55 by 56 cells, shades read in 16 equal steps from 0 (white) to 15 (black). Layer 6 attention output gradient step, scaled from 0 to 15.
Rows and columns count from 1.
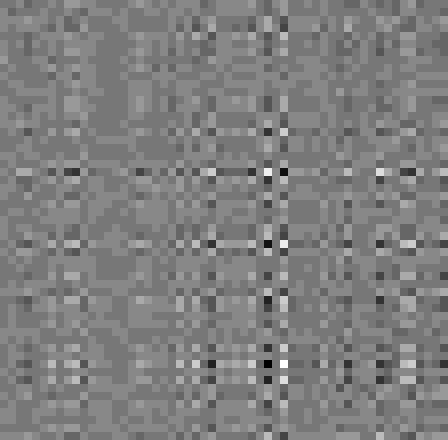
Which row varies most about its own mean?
46
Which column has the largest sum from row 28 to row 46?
34
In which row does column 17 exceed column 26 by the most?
22
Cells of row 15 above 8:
2
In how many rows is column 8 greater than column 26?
8
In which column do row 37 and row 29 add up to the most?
36
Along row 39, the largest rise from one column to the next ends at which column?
37
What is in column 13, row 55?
8
